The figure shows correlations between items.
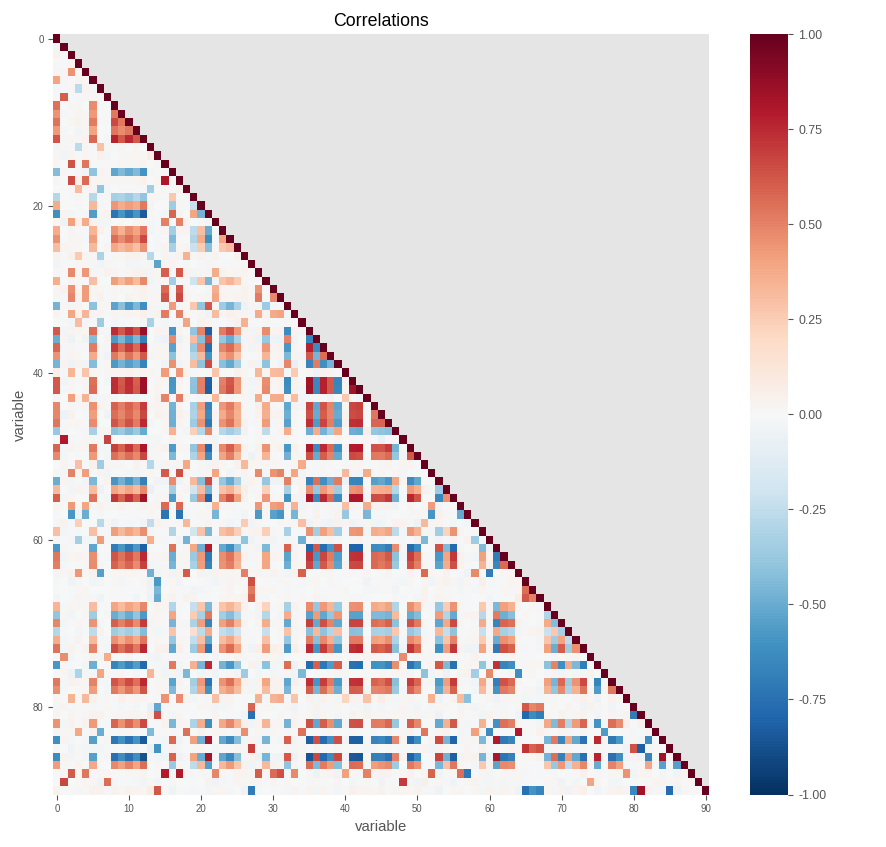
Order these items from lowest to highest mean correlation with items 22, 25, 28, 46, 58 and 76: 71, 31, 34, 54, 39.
39, 71, 34, 54, 31
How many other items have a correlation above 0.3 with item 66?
5
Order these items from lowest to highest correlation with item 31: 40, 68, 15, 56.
68, 40, 56, 15
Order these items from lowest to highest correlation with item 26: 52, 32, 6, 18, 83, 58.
6, 32, 52, 58, 18, 83
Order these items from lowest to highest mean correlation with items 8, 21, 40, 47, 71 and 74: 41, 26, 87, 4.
41, 87, 26, 4
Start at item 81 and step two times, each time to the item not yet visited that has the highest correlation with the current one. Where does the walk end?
14
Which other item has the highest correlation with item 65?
85
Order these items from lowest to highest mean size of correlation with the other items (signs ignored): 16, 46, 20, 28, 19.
28, 19, 20, 16, 46
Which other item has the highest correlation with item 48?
1
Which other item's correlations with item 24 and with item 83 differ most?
64
